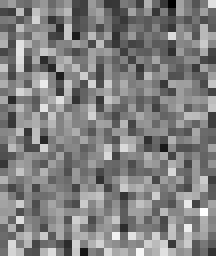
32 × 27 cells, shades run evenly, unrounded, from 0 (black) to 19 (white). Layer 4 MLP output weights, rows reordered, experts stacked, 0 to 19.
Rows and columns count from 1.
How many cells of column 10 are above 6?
22
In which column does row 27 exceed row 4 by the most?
8
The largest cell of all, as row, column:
27, 26
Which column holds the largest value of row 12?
3
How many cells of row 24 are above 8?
19
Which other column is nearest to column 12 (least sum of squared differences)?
23
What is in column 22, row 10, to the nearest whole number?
6
